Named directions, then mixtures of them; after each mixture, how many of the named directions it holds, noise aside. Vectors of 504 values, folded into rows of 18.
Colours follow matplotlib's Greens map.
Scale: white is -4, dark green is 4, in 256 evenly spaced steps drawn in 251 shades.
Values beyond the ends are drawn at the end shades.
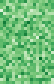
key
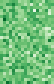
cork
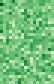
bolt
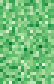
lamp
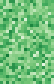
three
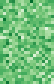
four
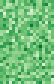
two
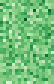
two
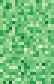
one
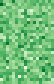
two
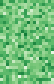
two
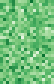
three
